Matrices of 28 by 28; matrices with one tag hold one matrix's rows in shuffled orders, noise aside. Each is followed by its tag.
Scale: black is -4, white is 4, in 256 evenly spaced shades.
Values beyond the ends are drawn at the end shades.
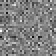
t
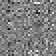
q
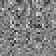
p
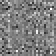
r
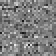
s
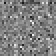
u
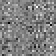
r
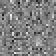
p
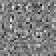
p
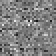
s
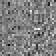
q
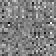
r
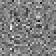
p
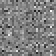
r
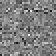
s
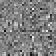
u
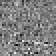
s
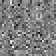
p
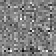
u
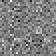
p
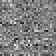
s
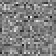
s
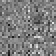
q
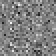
p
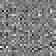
t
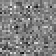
s
